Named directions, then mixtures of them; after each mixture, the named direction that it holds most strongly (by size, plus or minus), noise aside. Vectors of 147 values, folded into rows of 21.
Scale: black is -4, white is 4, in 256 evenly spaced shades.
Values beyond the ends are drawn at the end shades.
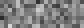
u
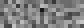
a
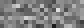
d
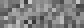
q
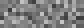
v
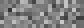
v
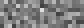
a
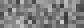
v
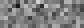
u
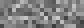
d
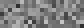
q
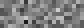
d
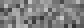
q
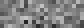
d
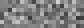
v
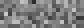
v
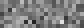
q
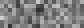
u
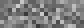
d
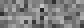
d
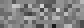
d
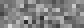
q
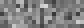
a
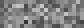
d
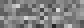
d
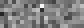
a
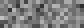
u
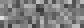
u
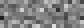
d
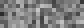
a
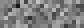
q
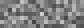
v
